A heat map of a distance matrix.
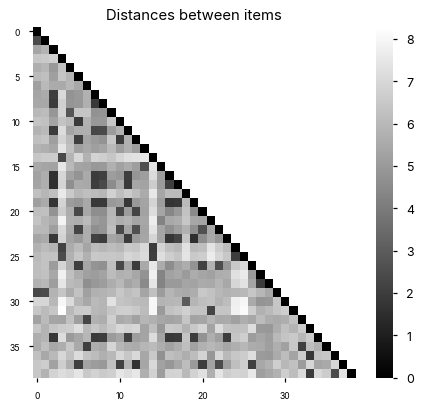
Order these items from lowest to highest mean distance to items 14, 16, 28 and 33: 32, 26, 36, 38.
36, 38, 32, 26
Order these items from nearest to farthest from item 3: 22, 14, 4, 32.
14, 32, 4, 22
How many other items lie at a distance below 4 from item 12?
6
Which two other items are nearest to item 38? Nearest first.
33, 36
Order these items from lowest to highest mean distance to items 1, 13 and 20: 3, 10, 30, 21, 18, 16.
10, 16, 21, 18, 30, 3
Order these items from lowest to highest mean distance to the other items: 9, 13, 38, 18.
13, 9, 18, 38
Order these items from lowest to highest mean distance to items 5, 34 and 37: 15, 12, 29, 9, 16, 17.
12, 16, 17, 15, 9, 29
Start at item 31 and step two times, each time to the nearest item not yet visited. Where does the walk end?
15
